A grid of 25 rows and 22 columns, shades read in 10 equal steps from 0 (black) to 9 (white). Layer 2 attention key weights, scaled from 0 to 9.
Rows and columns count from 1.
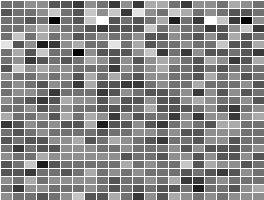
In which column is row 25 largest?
7
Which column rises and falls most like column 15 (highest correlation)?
5
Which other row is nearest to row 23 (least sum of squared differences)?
17
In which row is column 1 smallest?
16
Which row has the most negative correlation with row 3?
4
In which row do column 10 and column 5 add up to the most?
2
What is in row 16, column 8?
6
